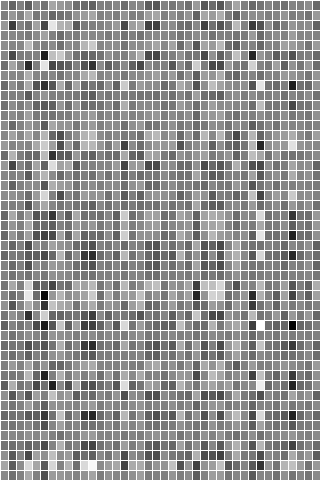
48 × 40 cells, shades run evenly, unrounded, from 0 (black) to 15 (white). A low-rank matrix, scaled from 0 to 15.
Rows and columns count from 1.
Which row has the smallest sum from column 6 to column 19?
7
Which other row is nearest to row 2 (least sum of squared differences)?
37
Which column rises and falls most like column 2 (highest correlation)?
19
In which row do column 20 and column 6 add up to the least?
6
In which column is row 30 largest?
4
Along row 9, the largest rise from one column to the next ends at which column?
33
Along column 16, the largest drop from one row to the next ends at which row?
40
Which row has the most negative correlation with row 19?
16
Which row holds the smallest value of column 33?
15
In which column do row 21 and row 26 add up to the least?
12
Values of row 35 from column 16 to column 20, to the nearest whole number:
10 7 8 6 5
